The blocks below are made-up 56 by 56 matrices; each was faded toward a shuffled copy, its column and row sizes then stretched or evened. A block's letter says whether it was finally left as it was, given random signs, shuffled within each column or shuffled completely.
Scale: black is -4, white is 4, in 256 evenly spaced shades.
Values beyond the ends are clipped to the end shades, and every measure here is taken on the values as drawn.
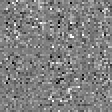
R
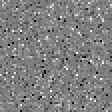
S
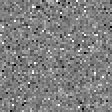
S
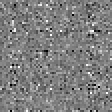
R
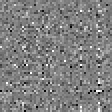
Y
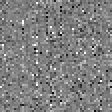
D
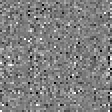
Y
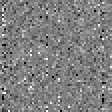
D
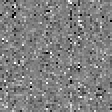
D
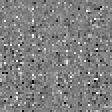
R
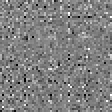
Y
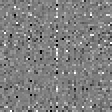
Y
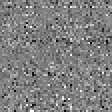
R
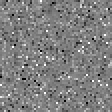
S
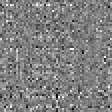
Y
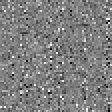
D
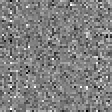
R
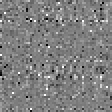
Y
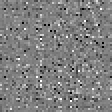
R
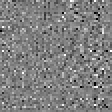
Y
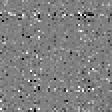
Y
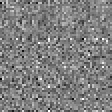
Y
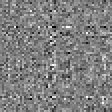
Y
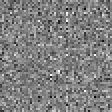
R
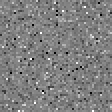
S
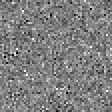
S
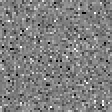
S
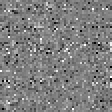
R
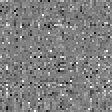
Y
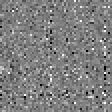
R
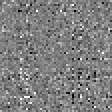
R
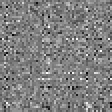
Y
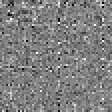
Y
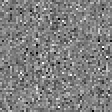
D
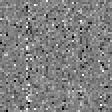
D
